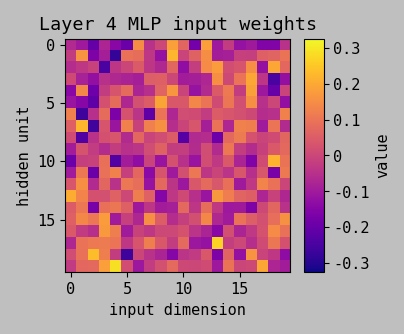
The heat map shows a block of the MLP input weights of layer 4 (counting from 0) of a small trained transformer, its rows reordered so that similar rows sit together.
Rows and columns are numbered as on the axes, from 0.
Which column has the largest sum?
3
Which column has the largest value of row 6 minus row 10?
0
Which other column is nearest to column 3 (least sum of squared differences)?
17
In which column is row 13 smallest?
8
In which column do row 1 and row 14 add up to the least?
2
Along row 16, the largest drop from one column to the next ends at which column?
5
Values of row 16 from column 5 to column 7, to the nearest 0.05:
-0.1 0 -0.05
